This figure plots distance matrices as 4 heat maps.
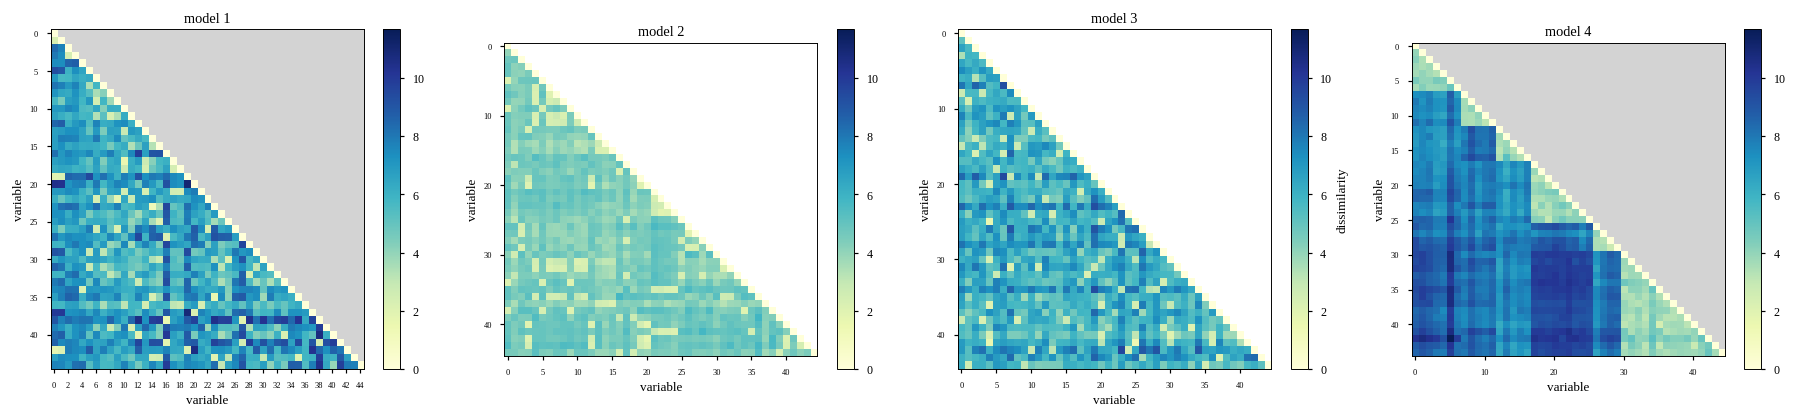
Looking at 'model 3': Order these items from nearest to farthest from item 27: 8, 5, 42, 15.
8, 15, 5, 42
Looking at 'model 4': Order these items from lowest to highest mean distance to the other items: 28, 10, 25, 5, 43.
43, 10, 25, 28, 5
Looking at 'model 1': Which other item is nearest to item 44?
24
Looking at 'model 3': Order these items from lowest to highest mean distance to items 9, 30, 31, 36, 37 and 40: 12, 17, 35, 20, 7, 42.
20, 35, 7, 17, 12, 42
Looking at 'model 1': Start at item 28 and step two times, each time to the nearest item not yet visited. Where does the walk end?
8
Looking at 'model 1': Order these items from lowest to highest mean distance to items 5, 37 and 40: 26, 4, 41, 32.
32, 4, 26, 41
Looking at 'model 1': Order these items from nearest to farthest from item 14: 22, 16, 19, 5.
5, 22, 19, 16
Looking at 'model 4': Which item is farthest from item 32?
5
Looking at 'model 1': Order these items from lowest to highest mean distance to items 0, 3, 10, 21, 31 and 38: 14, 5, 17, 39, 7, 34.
17, 7, 5, 14, 34, 39
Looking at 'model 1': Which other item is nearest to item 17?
10
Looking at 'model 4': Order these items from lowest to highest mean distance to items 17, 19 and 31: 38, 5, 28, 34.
38, 34, 28, 5
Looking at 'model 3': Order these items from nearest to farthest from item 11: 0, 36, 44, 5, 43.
44, 36, 5, 43, 0
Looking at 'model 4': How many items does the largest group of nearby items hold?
15
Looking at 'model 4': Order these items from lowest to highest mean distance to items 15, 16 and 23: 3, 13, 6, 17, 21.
13, 17, 21, 3, 6
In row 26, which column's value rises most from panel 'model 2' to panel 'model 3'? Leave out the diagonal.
29
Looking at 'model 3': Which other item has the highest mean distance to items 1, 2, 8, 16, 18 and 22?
19
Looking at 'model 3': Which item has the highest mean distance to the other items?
23
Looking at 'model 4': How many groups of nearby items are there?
6
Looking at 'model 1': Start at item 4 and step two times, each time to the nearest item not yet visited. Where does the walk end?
25
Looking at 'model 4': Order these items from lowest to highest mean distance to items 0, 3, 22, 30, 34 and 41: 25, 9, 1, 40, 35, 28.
40, 35, 1, 9, 25, 28
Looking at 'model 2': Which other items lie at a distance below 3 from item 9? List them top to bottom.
0, 5, 34, 38
